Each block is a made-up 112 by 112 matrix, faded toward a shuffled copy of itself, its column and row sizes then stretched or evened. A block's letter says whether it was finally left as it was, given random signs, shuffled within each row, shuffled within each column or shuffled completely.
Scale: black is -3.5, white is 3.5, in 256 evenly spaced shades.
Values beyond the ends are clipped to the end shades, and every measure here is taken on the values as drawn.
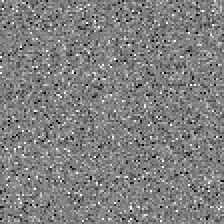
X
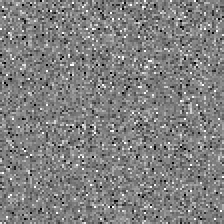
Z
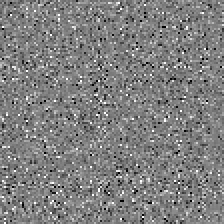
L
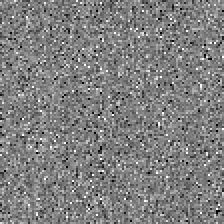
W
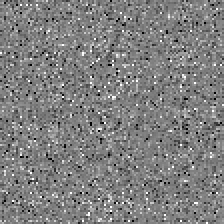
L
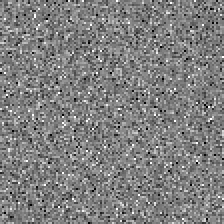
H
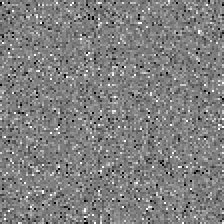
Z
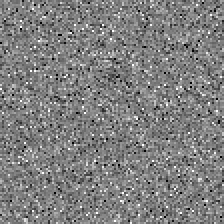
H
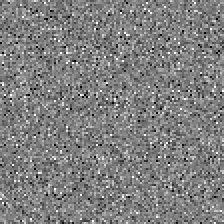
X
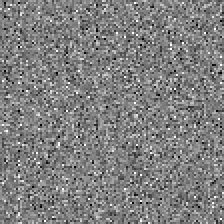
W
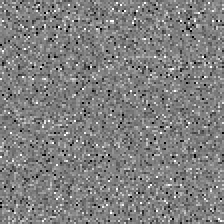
X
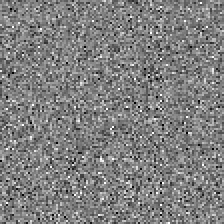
L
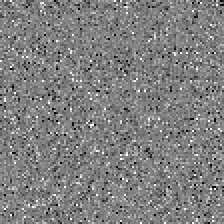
Z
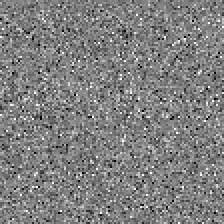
X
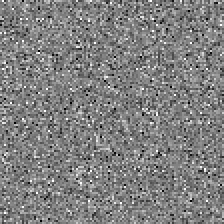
Z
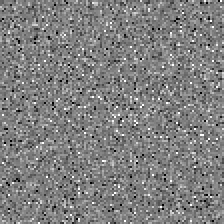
W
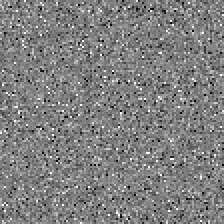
X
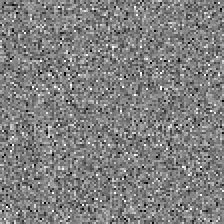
X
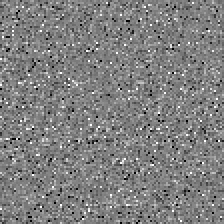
X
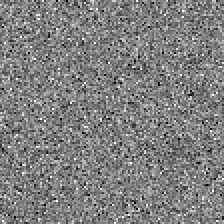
H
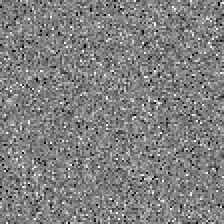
H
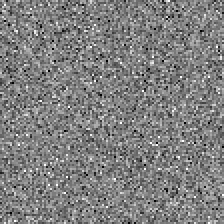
H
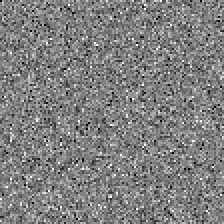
W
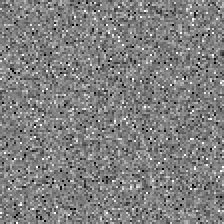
X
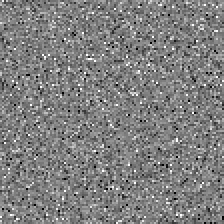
H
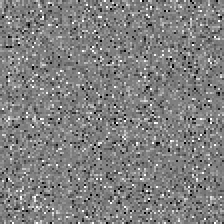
L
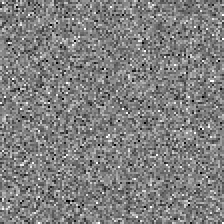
H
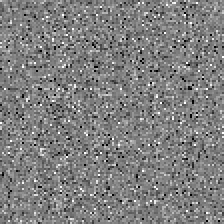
Z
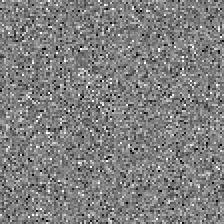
Z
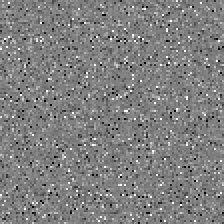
X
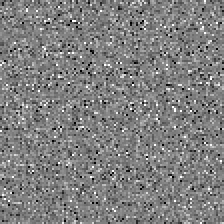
X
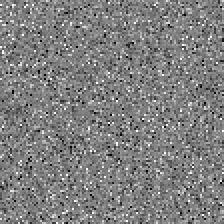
H
